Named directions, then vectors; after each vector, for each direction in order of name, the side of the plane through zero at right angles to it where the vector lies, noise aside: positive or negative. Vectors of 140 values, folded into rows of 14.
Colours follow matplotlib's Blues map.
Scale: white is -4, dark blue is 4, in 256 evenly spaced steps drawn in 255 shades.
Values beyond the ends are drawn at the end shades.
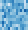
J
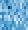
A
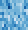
positive, negative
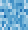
negative, positive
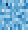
positive, negative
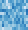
negative, positive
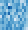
positive, positive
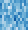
negative, negative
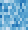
negative, negative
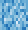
positive, positive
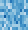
negative, positive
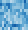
positive, negative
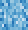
positive, negative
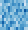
positive, positive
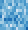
negative, negative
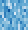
negative, positive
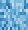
positive, negative
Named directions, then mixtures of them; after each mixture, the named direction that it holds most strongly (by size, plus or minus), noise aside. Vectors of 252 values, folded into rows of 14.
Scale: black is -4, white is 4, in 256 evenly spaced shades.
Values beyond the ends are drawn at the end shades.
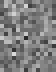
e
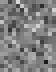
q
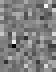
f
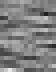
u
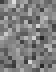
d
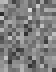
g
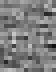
u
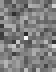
e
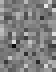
f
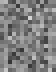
g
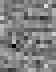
f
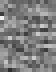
u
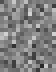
d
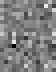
f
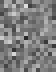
e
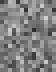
q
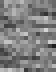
u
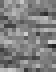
u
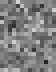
q
